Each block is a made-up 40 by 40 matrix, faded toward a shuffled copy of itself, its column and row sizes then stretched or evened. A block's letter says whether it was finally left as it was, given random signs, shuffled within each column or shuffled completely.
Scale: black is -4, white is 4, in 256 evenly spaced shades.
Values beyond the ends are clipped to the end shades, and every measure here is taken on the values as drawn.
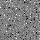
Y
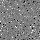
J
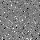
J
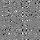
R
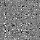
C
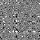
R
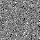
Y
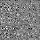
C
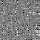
R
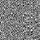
R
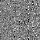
Y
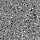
J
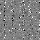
C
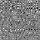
R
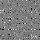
C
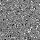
J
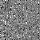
Y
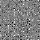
C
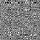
R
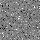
J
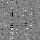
R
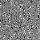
Y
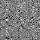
C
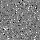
J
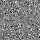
C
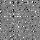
C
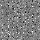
Y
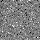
J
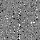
Y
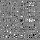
R
